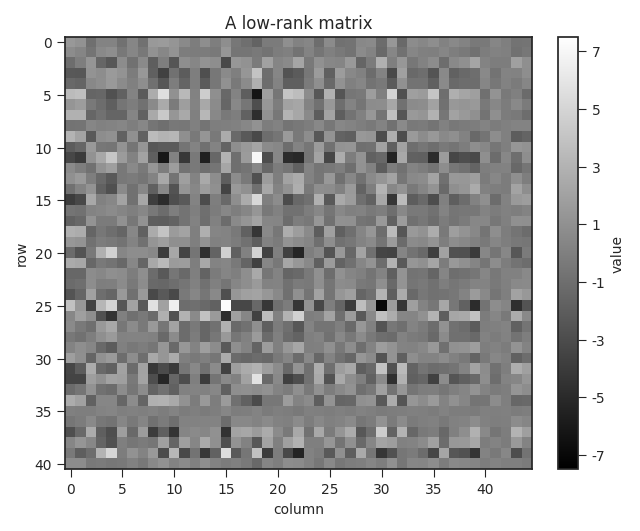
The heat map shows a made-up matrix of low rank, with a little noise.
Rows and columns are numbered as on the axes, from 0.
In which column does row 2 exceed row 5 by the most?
18
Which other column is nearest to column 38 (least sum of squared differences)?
37
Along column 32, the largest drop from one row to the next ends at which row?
25
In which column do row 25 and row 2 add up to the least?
30
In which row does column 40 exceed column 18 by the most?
5
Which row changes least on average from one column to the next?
35
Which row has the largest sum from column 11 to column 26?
26
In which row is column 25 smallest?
11
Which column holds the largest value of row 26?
22
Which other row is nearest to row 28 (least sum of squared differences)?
16
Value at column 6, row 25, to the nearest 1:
2
